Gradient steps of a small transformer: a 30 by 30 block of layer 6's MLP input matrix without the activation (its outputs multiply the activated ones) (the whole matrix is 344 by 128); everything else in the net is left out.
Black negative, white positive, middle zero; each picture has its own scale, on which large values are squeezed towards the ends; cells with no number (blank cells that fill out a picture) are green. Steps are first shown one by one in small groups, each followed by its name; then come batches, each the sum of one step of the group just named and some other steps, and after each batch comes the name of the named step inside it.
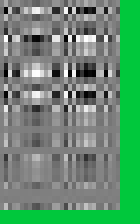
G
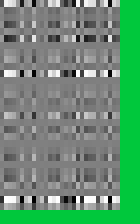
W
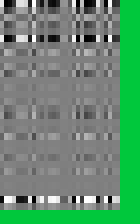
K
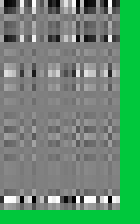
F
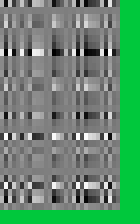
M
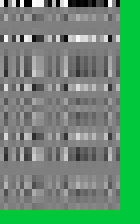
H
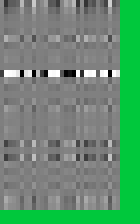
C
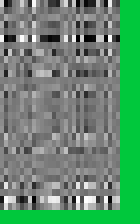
K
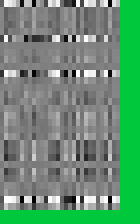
W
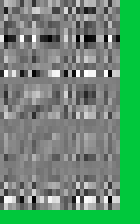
W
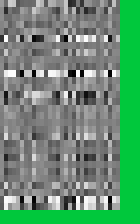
W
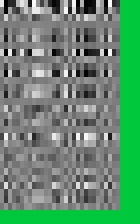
M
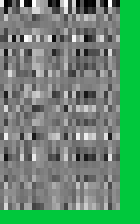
H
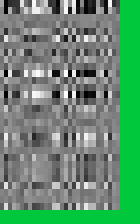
G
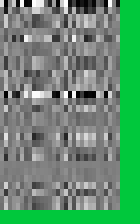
H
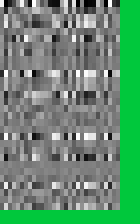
M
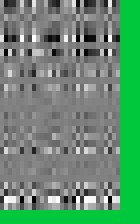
F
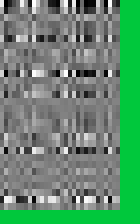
K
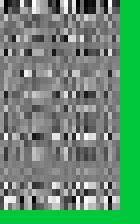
F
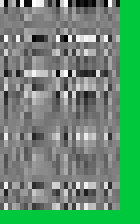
H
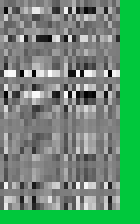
G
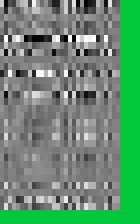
G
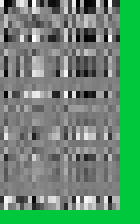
K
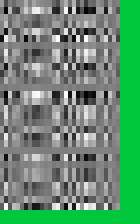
G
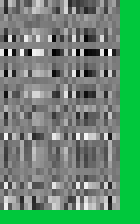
M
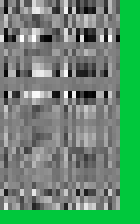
G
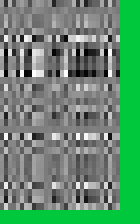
M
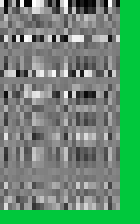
H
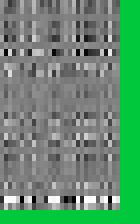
F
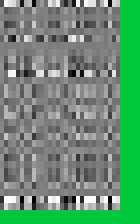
W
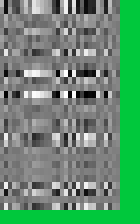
G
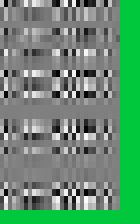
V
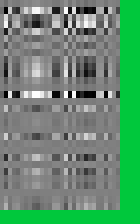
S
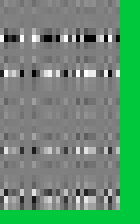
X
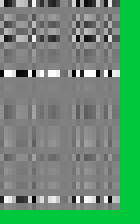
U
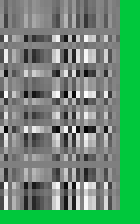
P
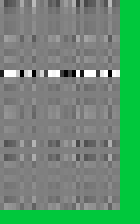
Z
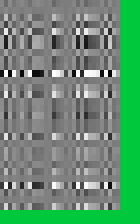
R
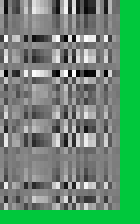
P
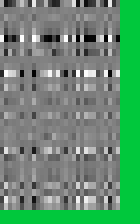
X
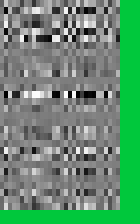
S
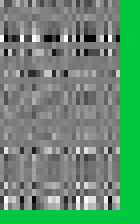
X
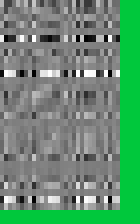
U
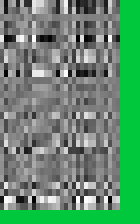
P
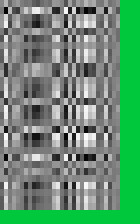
P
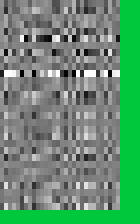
Z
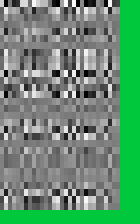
V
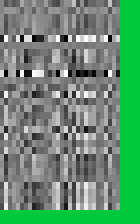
P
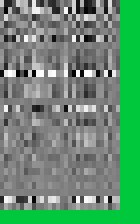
U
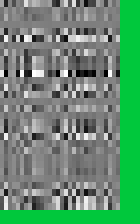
V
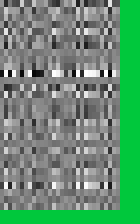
R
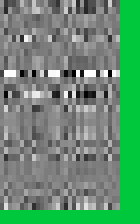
Z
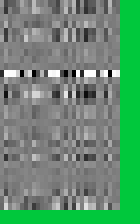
Z
